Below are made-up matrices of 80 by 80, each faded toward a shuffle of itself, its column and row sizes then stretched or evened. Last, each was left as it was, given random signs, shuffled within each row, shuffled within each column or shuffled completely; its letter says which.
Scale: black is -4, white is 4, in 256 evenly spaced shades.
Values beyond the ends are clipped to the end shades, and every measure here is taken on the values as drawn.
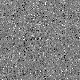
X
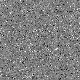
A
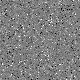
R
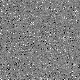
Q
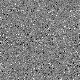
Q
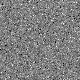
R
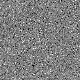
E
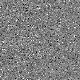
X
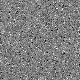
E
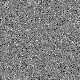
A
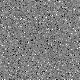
A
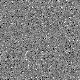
Q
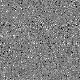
X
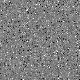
X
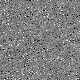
A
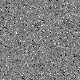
Q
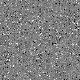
X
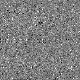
X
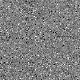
X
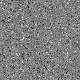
E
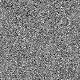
E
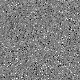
E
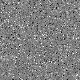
Q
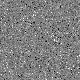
R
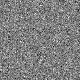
E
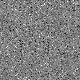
E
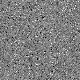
E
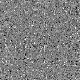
X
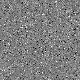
E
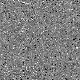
X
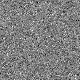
A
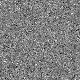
R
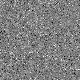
A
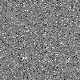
X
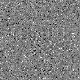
X
